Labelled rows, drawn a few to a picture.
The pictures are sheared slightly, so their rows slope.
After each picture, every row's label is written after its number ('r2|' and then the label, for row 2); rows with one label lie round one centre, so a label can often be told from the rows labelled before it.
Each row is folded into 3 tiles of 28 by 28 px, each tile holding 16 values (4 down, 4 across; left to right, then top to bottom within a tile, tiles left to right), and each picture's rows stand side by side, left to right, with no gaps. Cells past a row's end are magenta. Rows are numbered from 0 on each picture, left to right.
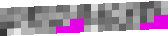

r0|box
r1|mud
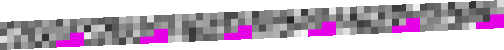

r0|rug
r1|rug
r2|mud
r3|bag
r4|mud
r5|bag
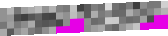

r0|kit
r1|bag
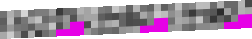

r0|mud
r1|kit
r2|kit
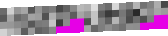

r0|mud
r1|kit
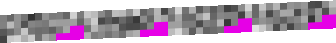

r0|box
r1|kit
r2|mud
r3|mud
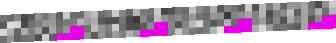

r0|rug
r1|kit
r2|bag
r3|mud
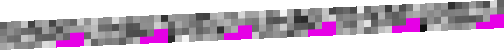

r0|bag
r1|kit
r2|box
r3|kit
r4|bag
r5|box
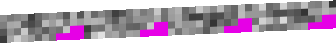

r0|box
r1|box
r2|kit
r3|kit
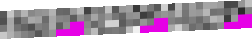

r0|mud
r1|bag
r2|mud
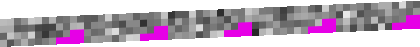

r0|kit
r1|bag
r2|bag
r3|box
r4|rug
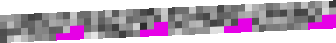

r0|box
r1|mud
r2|bag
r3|kit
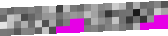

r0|rug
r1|kit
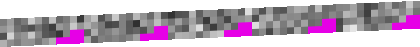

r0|kit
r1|kit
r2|bag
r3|rug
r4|box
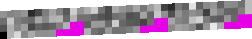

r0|box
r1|kit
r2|bag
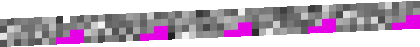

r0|rug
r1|rug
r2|box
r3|box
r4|rug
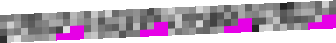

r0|box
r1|mud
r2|kit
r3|box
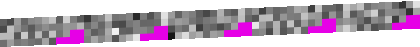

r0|rug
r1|bag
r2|box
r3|rug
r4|mud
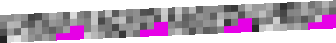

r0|box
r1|mud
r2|mud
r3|box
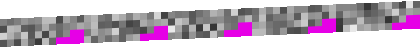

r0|rug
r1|kit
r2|rug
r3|mud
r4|box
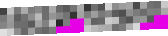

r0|mud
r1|bag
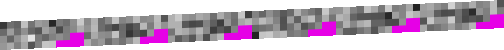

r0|bag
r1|kit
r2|kit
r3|box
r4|kit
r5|kit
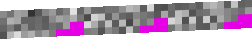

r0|box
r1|rug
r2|rug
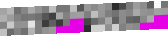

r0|kit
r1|box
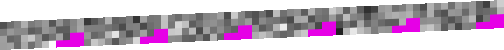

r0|bag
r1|bag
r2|rug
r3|bag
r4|box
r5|mud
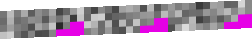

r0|mud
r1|rug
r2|box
